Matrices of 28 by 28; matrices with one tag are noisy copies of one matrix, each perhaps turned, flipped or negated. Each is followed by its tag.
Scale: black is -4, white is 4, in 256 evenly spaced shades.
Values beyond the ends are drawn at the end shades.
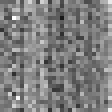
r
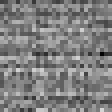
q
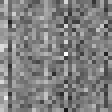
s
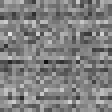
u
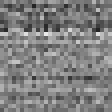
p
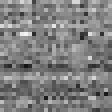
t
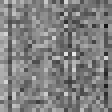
s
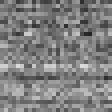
t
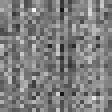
u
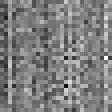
s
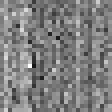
p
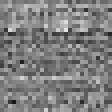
p
